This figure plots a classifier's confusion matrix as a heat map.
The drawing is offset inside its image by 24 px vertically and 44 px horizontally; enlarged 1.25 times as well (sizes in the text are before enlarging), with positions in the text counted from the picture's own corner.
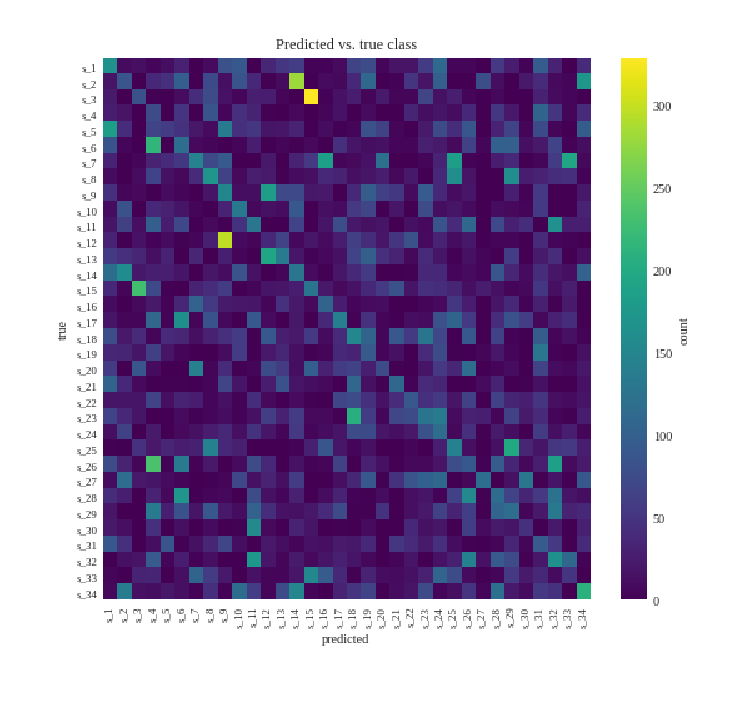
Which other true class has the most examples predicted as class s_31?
s_19
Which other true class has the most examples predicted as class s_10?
s_34
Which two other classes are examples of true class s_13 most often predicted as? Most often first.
s_12, s_19
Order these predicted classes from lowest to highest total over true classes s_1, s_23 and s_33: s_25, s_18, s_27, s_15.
s_27, s_25, s_15, s_18
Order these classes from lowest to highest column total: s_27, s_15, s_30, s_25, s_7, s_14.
s_27, s_30, s_7, s_15, s_25, s_14
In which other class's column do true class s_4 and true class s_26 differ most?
s_32
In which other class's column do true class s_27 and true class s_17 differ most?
s_6
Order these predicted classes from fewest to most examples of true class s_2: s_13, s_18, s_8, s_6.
s_13, s_18, s_8, s_6
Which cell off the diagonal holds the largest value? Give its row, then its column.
s_3, s_15
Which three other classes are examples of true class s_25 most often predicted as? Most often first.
s_29, s_8, s_16
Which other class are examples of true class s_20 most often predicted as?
s_7
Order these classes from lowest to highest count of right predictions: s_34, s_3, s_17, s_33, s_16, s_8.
s_33, s_3, s_16, s_17, s_8, s_34
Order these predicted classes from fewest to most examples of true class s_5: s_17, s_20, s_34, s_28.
s_17, s_28, s_20, s_34
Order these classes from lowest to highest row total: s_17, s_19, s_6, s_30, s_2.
s_30, s_19, s_6, s_17, s_2
